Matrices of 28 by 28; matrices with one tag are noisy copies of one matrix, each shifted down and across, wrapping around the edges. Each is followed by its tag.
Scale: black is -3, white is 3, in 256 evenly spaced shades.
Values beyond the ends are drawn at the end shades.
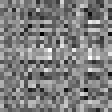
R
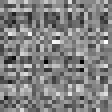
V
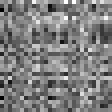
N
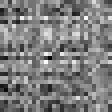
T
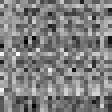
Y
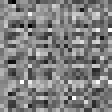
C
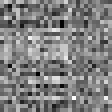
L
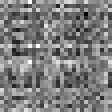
N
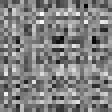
V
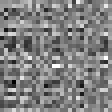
V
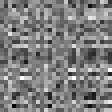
V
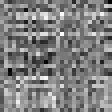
L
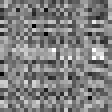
R
